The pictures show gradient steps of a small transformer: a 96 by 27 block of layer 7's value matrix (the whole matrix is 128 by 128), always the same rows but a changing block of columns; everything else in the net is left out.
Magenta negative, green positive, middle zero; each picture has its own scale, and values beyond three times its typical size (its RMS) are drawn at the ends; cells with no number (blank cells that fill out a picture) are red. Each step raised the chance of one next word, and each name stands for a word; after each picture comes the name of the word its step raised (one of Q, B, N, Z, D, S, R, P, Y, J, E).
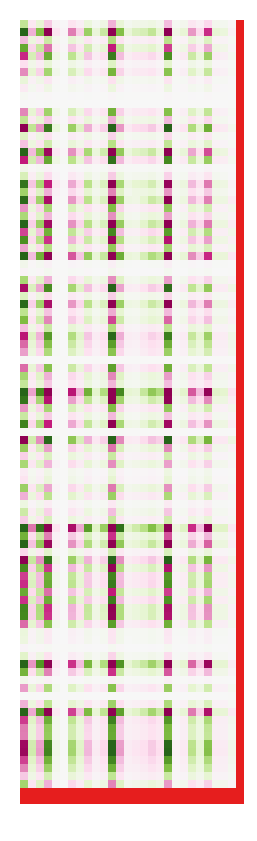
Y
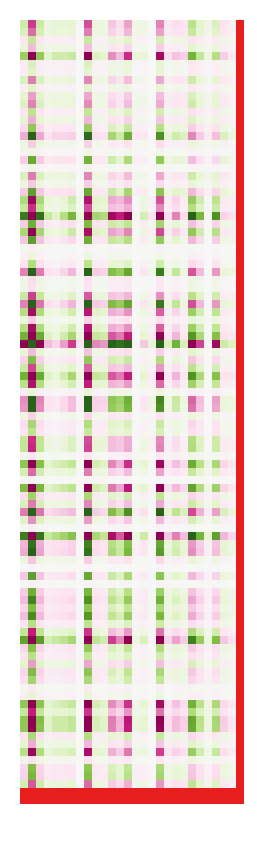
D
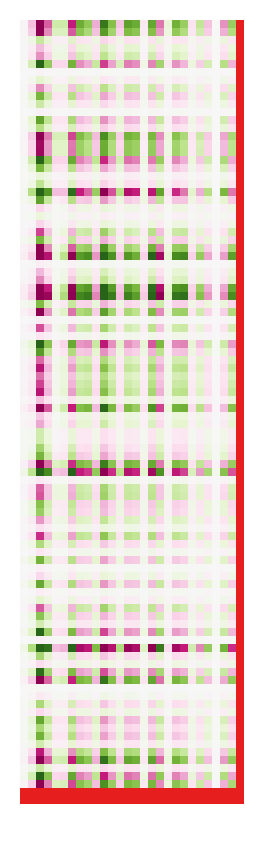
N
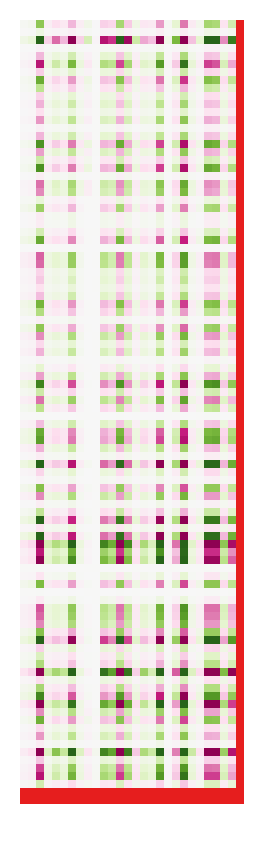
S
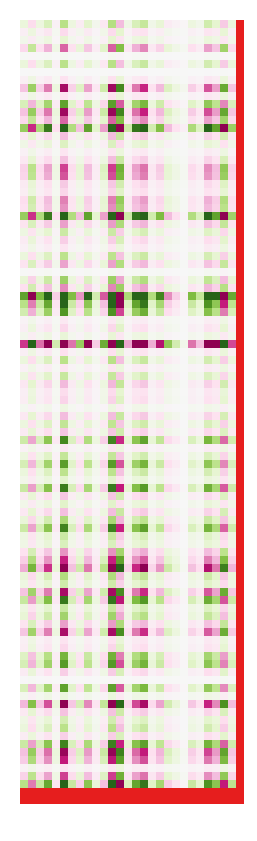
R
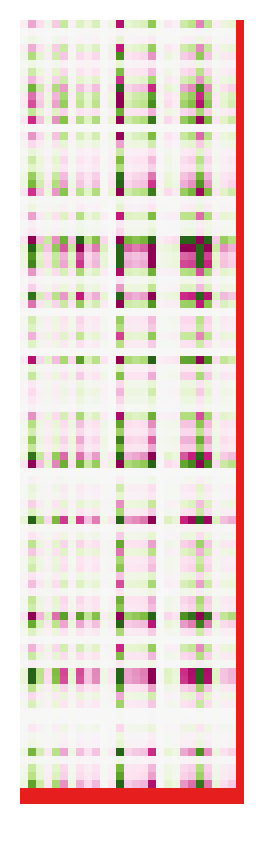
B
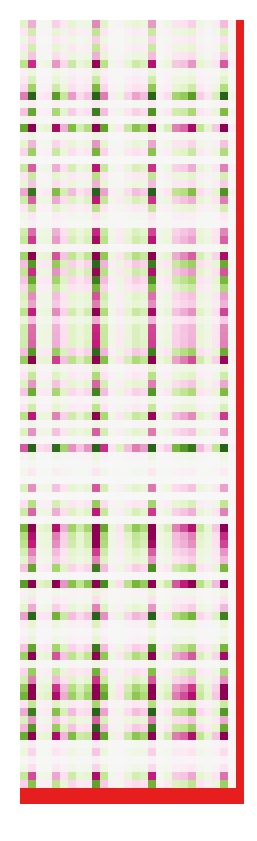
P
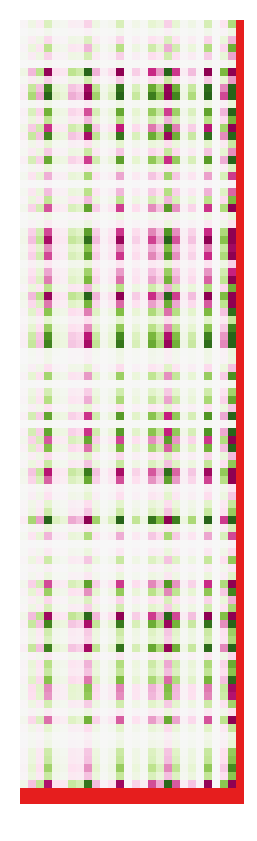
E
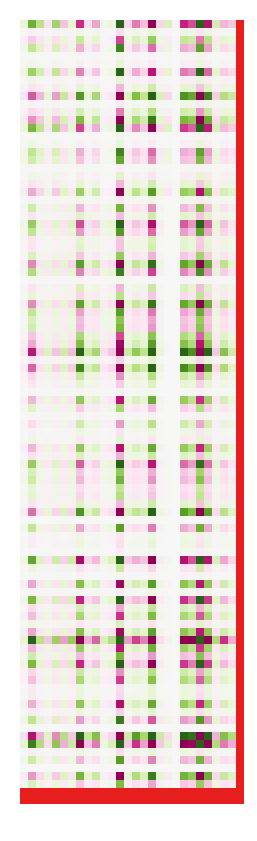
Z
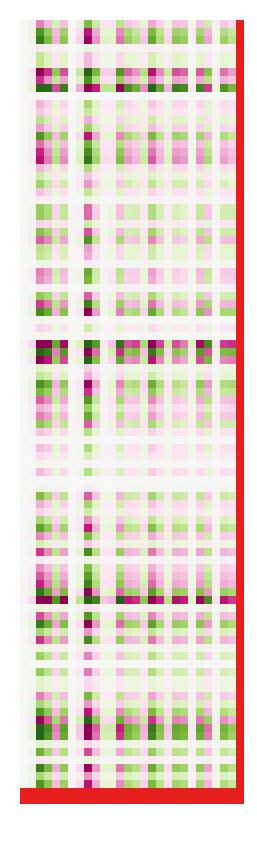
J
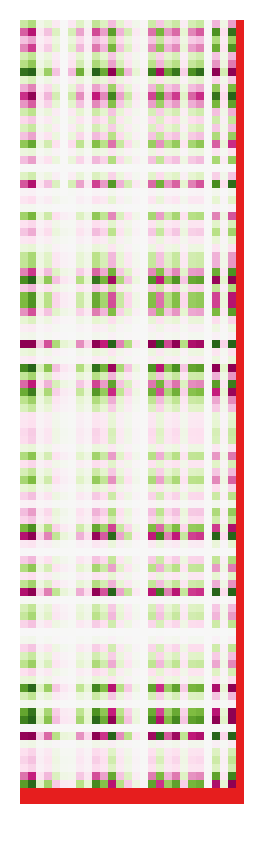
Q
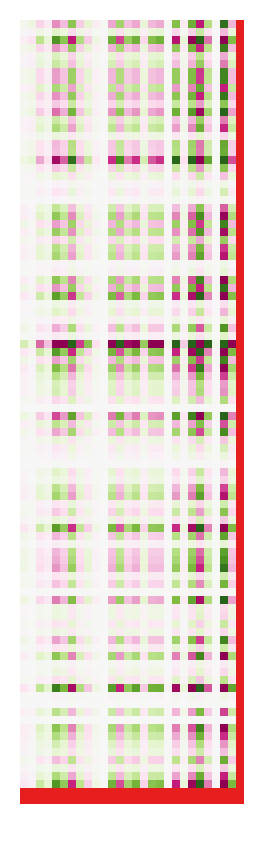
J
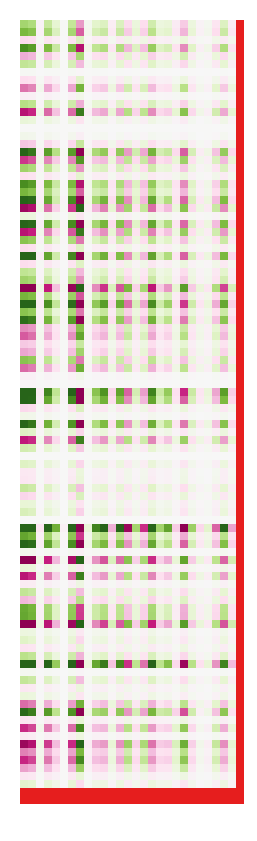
Y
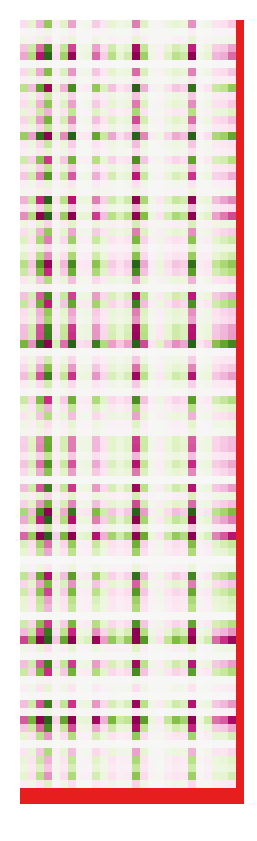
D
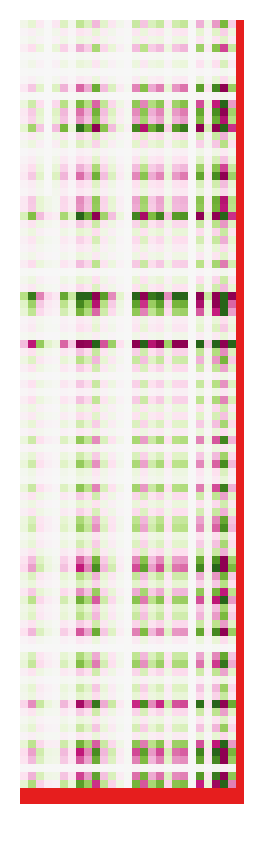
R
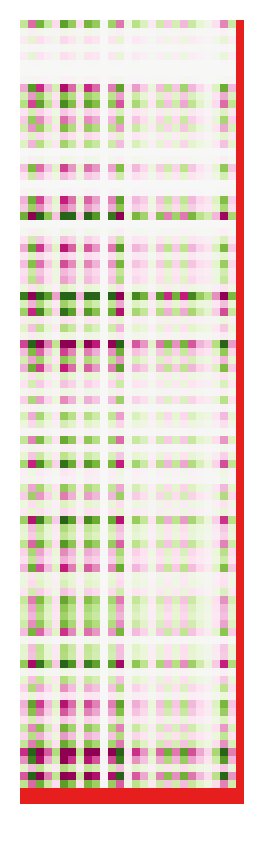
R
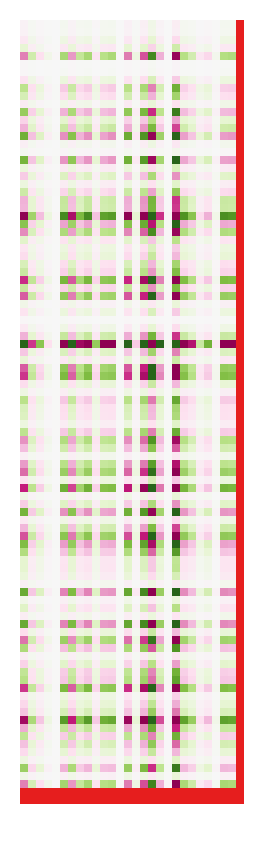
D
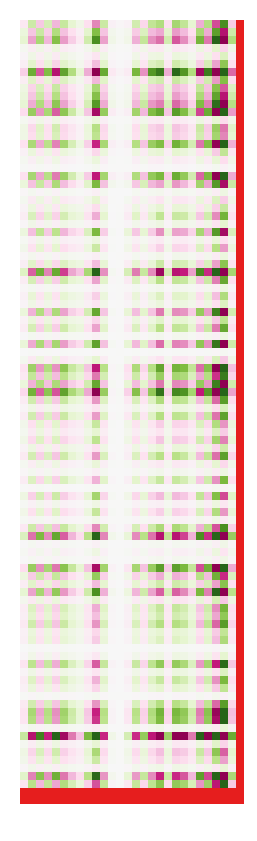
Q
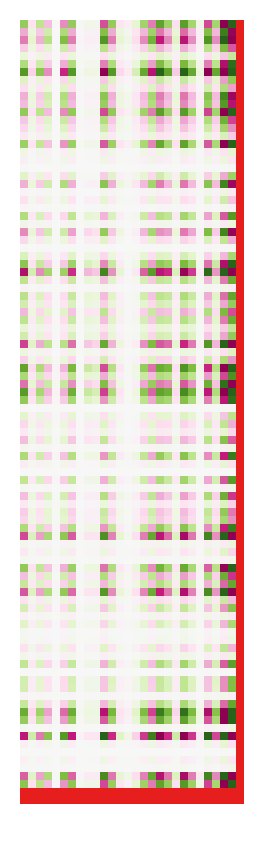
Q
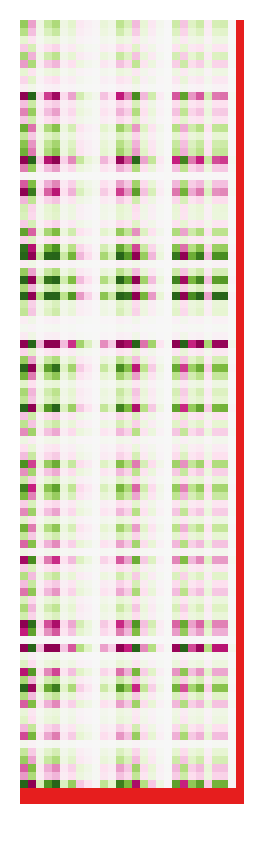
N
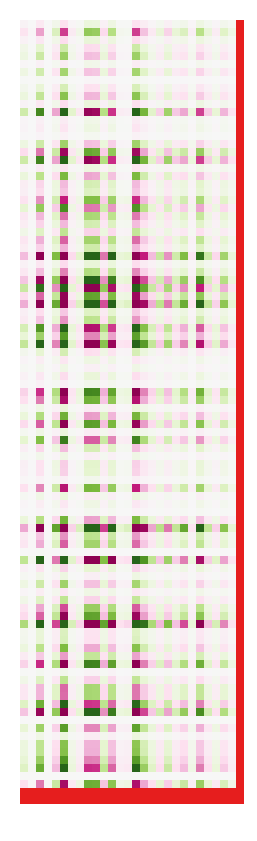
Y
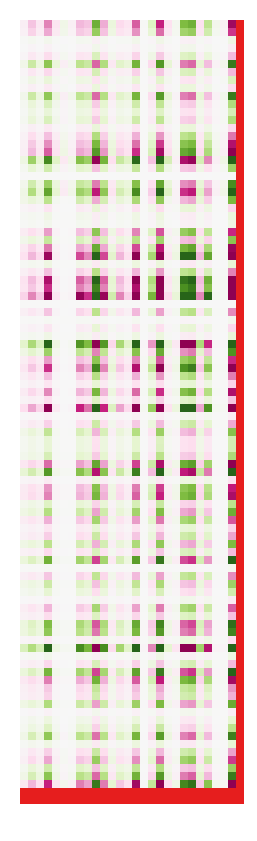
N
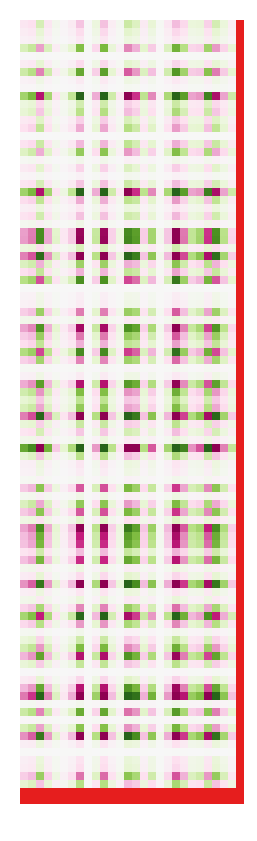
P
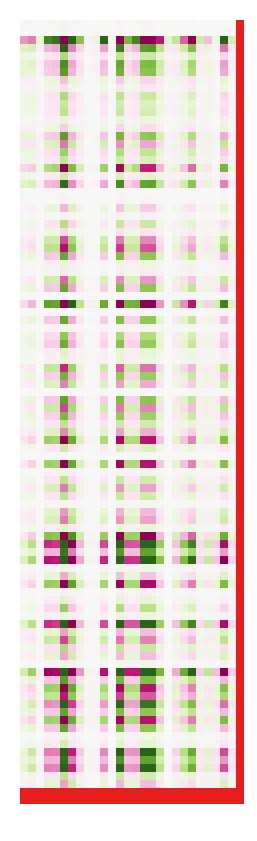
S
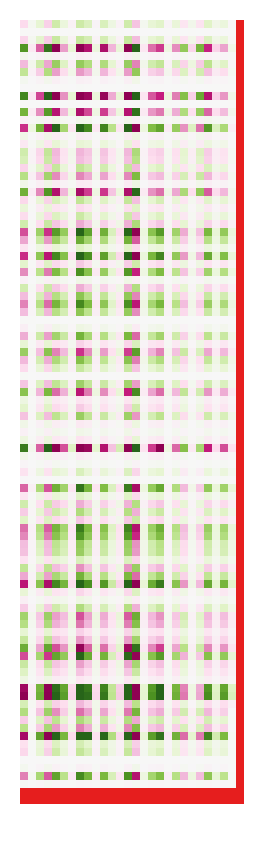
P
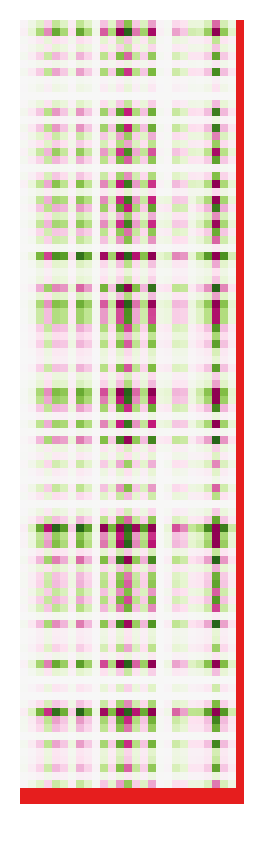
Y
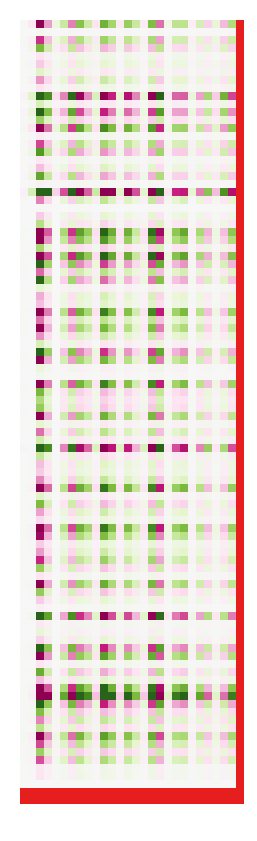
P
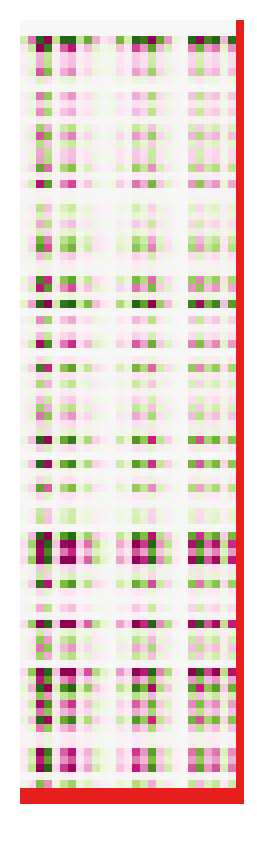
S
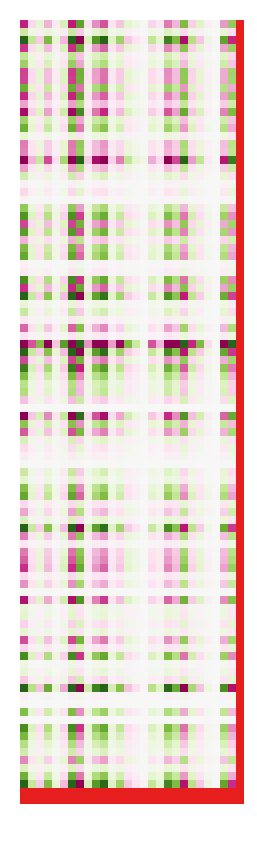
J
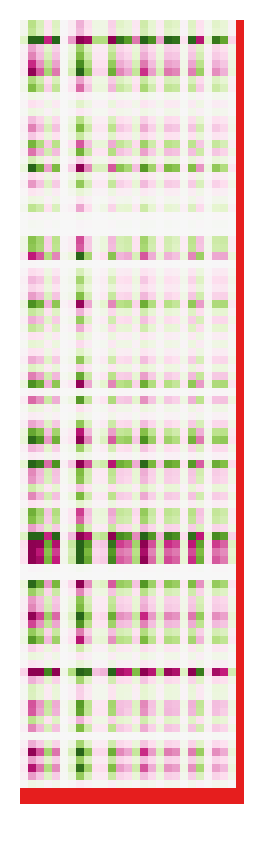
S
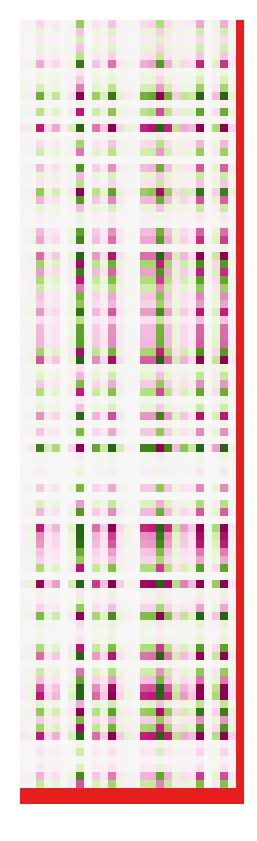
P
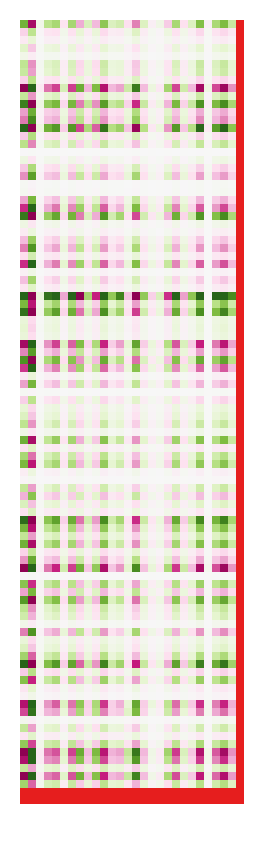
R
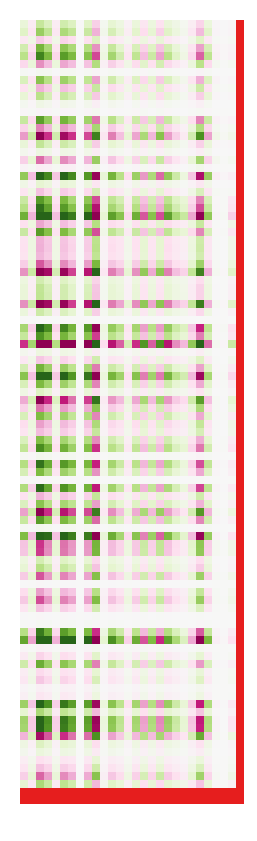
D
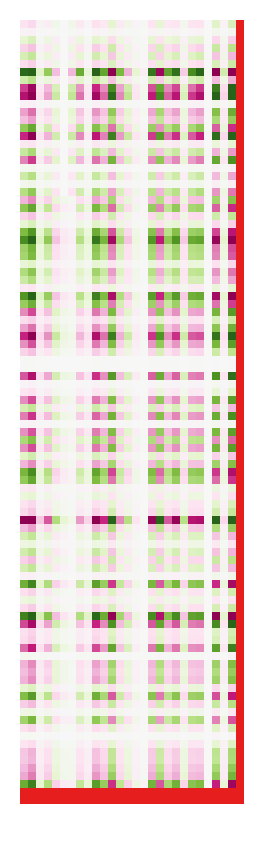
E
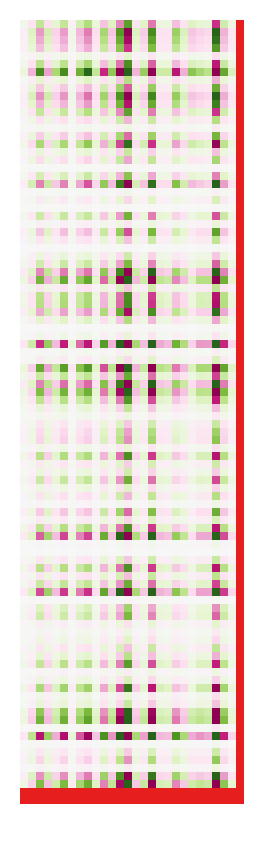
Q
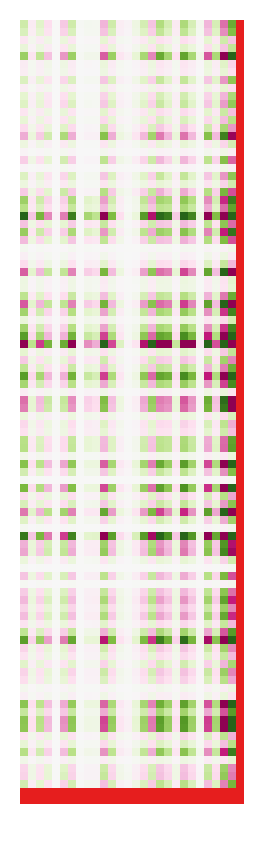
D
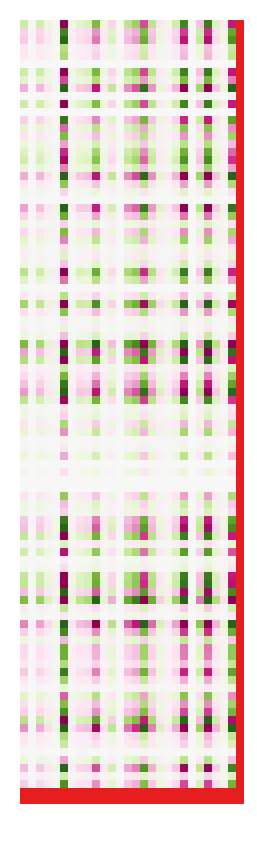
J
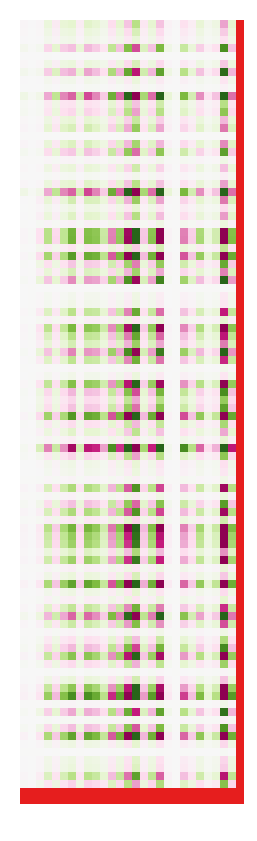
P
